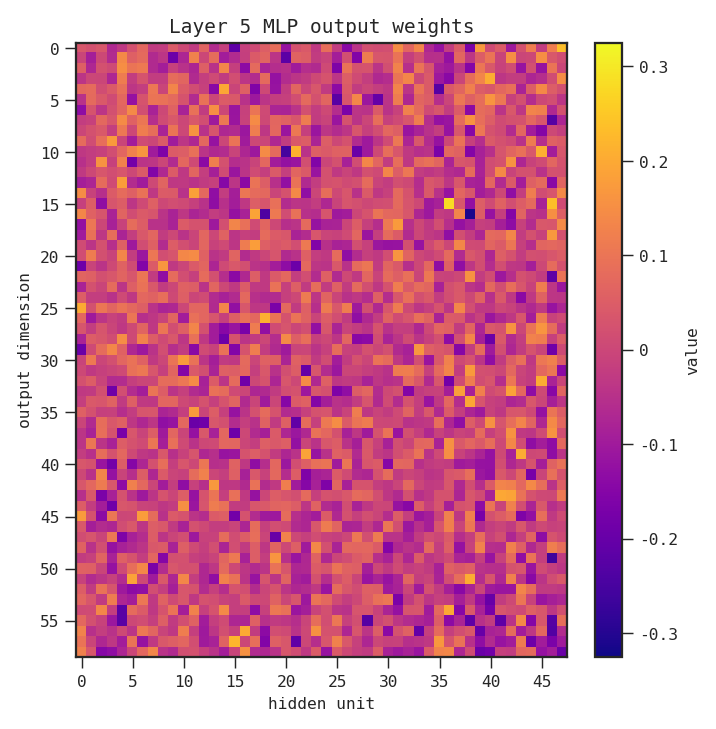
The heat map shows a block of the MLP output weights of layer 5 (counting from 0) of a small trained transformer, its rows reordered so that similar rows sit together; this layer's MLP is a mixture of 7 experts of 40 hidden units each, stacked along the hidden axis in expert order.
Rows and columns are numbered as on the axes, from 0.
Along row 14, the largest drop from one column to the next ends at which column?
22
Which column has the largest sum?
42
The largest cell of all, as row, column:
15, 36
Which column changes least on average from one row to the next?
34
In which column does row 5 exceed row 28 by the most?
40
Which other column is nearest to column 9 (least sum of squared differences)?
1
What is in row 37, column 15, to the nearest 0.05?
-0.2
